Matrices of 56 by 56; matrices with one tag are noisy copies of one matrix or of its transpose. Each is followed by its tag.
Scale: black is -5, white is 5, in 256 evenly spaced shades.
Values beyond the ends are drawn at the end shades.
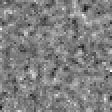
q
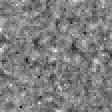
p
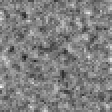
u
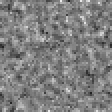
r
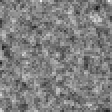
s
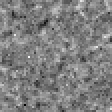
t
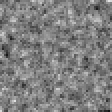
s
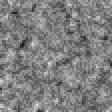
t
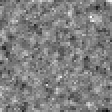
s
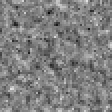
u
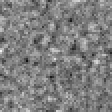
p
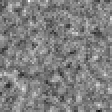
q
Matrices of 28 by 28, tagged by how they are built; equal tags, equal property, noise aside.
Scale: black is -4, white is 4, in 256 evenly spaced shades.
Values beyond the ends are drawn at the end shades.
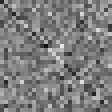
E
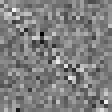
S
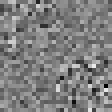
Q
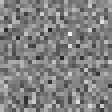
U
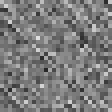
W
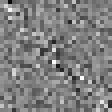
S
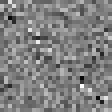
S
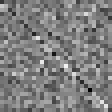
E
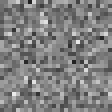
U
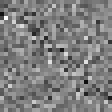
S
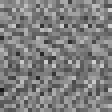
U
